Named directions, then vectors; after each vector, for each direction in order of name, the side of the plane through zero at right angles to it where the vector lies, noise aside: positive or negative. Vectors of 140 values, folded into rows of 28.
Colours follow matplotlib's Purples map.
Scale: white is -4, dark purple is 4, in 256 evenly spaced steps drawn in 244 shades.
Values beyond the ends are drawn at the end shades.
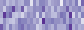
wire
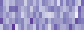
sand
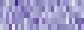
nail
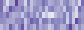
positive, positive, positive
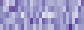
positive, positive, positive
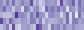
negative, positive, negative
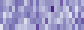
positive, positive, negative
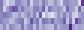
positive, positive, positive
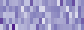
negative, positive, negative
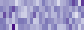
negative, positive, positive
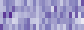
negative, negative, positive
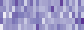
positive, positive, negative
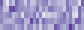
positive, positive, positive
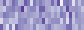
positive, negative, positive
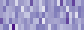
negative, positive, negative
